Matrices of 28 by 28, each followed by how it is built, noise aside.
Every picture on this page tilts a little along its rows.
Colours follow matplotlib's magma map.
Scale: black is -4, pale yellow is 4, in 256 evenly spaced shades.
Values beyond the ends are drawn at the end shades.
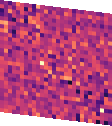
block diagonal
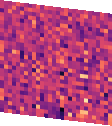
low rank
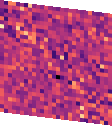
block diagonal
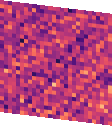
Hankel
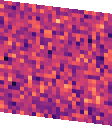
noise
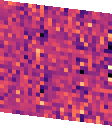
uneven columns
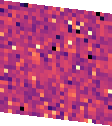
sparse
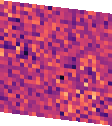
block diagonal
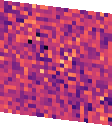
block diagonal
